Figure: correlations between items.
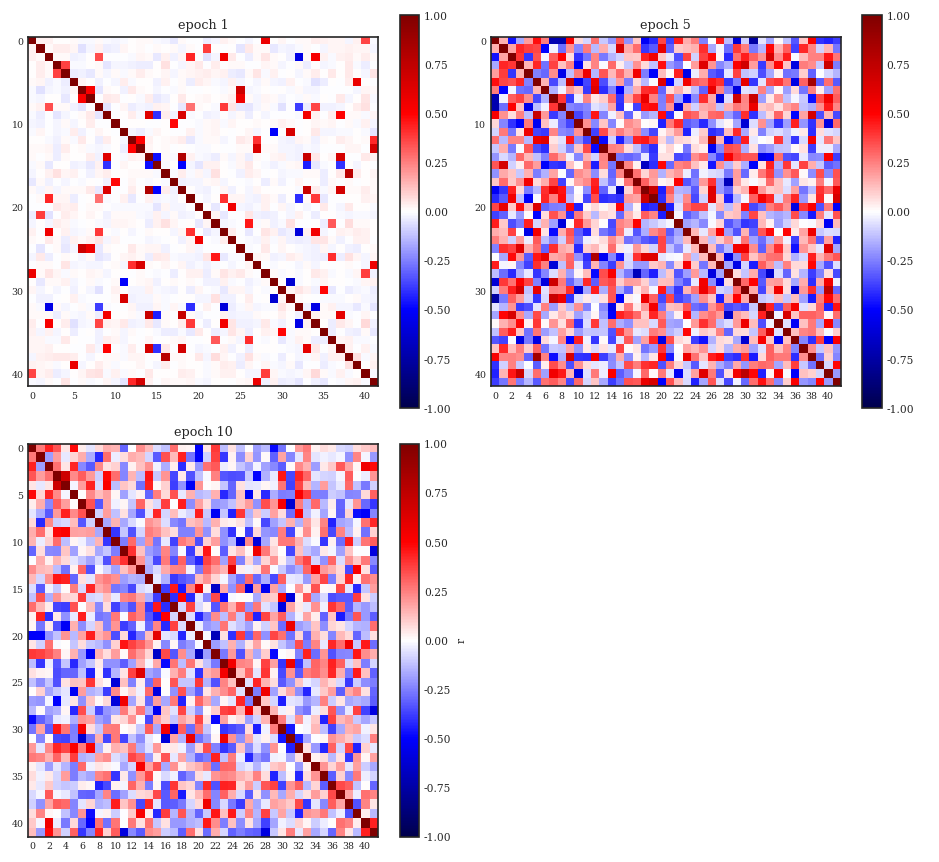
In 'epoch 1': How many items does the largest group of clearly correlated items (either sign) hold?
6
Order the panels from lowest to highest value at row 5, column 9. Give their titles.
epoch 1, epoch 10, epoch 5
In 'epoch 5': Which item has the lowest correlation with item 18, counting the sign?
15
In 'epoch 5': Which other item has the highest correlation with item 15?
1
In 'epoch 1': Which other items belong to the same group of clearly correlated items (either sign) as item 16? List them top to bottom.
38
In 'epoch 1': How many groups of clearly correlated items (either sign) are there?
14
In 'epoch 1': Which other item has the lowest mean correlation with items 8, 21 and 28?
32
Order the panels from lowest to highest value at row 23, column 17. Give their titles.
epoch 5, epoch 1, epoch 10
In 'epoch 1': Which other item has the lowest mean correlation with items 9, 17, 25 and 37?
15
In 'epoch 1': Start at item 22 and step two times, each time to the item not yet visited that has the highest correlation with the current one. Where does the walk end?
36
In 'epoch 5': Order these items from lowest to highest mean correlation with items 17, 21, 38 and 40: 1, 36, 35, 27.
36, 27, 35, 1
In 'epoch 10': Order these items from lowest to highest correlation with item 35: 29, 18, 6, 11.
29, 18, 6, 11
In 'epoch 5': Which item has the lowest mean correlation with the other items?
28
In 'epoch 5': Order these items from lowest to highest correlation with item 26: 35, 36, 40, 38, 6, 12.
36, 35, 40, 38, 6, 12
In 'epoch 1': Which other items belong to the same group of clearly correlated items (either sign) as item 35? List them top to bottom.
30
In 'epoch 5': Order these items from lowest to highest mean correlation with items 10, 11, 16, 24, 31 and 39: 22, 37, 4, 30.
30, 37, 22, 4
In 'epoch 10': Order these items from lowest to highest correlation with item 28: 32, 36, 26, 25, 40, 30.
40, 32, 30, 25, 36, 26
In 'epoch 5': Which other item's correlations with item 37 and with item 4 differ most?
23
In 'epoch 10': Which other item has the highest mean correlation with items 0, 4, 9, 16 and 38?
3
